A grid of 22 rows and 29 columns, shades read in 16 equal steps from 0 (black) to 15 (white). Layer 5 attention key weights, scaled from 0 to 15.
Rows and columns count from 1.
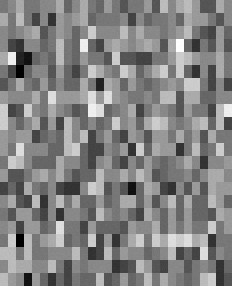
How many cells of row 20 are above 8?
8
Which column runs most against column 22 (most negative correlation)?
13
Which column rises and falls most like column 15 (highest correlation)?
28
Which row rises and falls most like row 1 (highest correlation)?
7
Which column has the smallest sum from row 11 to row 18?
26
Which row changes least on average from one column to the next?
14
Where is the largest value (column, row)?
23, 4
